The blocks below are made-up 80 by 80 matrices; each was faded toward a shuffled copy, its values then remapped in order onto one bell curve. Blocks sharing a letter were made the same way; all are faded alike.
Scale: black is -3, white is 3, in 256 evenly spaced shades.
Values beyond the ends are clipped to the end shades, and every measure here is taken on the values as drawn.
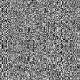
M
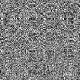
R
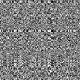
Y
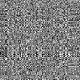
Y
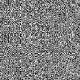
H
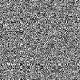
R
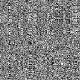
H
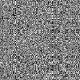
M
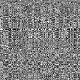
Y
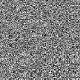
R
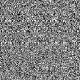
H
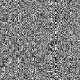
M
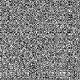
R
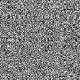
H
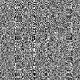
M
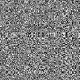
H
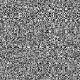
H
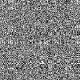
H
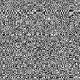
Y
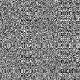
M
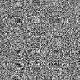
R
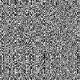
M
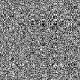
R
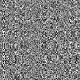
M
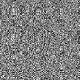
H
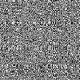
H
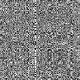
M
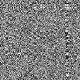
H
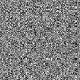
H
